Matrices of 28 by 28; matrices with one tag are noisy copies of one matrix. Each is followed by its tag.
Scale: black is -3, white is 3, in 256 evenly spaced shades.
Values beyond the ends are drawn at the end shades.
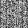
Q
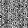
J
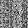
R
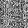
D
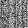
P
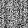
J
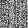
P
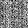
D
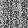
R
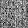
Q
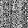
R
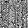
P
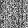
D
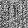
P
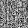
Q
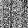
R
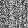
P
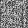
Q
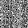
R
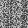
R
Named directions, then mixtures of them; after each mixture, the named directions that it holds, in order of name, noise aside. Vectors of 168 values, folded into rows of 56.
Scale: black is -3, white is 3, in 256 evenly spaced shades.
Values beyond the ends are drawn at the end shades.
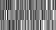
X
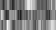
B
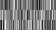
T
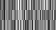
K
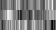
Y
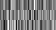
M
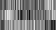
T, Y.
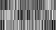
T, Y.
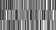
K, X.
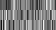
T, X.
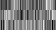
T, X, Y.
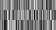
M, T, X.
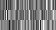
X.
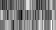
B, T, X.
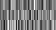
M.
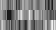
Y.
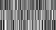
T.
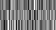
M.
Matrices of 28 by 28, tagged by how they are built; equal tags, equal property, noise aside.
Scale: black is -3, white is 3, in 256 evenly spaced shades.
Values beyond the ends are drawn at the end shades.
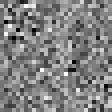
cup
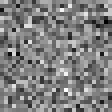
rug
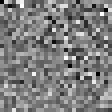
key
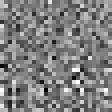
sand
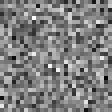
rug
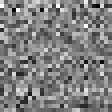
sand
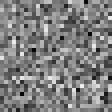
rug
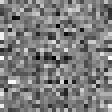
sand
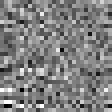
sand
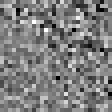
key
